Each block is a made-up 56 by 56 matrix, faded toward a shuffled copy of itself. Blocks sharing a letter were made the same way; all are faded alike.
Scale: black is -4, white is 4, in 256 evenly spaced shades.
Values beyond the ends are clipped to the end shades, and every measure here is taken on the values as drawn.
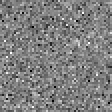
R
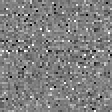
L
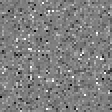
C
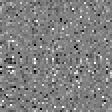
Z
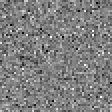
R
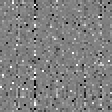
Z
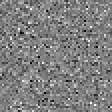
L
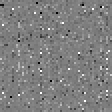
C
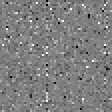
C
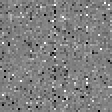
C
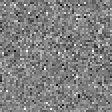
R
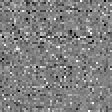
L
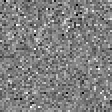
R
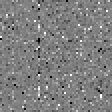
C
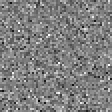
R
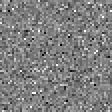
R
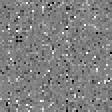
C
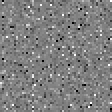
C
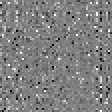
Z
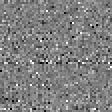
L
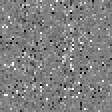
C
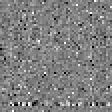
L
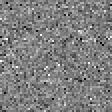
R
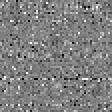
L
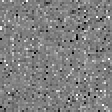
C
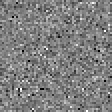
R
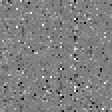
C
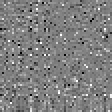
Z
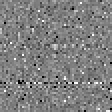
L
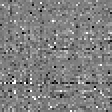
L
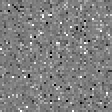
C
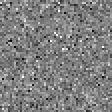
R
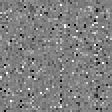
C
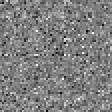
L
